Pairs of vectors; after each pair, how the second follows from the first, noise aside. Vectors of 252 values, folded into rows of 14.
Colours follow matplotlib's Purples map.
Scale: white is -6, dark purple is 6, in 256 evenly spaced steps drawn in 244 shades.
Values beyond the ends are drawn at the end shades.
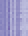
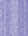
wrapped around, shrunk.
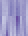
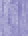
wrapped around, shrunk.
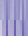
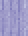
wrapped around, shrunk.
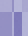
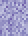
shuffled.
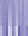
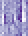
wrapped around, scaled up.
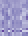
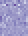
reversed, partly zeroed.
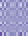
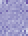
reversed, partly zeroed.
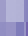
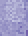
partly zeroed.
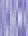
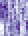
wrapped around, scaled up.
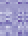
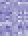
negated.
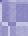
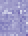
reversed, partly zeroed.
